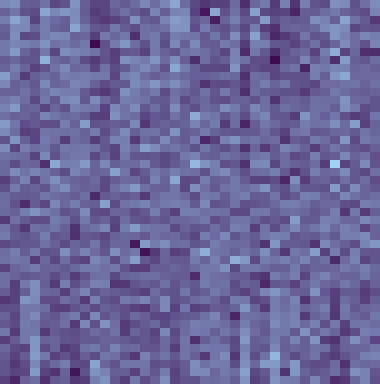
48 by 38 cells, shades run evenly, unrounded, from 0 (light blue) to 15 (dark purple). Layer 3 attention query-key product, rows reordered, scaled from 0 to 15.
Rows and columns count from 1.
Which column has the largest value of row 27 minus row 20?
35
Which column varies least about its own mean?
19
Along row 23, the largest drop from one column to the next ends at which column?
30
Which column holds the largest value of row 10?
25
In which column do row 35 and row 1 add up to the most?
20
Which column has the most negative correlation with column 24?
4
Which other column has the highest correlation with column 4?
28
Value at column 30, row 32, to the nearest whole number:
7
